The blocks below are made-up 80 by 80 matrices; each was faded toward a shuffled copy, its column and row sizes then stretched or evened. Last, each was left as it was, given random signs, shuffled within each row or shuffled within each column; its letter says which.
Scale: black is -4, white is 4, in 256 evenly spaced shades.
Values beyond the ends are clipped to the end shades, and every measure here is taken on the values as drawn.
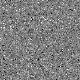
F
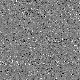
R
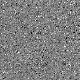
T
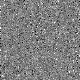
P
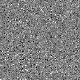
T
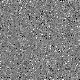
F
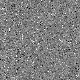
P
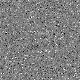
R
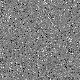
P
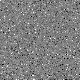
R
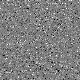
R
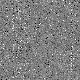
P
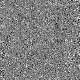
F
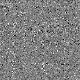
F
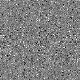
T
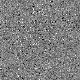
F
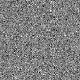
T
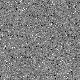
R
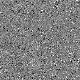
F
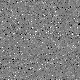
R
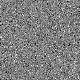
P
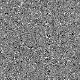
F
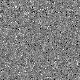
F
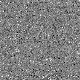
R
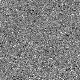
R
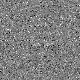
R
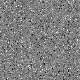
P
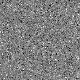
P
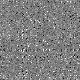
T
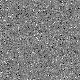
P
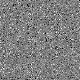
T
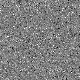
R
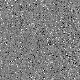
P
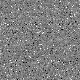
R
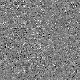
T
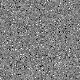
F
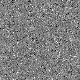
P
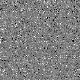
T
